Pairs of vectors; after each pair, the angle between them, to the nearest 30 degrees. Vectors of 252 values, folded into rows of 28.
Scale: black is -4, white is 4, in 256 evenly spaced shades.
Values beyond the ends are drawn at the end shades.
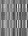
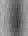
90 degrees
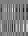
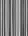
90 degrees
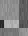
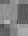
60 degrees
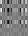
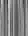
90 degrees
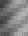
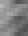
150 degrees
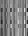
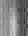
120 degrees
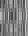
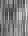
30 degrees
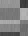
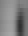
90 degrees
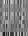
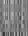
30 degrees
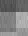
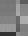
90 degrees
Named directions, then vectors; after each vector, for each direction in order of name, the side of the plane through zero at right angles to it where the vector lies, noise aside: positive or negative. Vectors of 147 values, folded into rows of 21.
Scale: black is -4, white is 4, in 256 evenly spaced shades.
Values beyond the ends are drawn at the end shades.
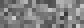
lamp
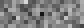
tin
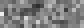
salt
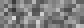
positive, positive, negative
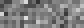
positive, positive, positive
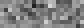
negative, positive, positive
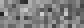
negative, negative, negative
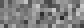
positive, negative, positive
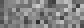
positive, negative, positive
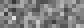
positive, positive, negative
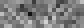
negative, positive, positive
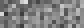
positive, positive, positive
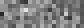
negative, negative, negative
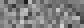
negative, negative, negative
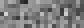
negative, negative, negative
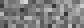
positive, positive, positive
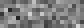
positive, negative, negative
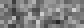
positive, positive, negative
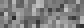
negative, negative, positive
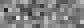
negative, positive, positive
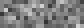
positive, negative, negative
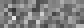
positive, positive, negative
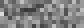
positive, positive, positive
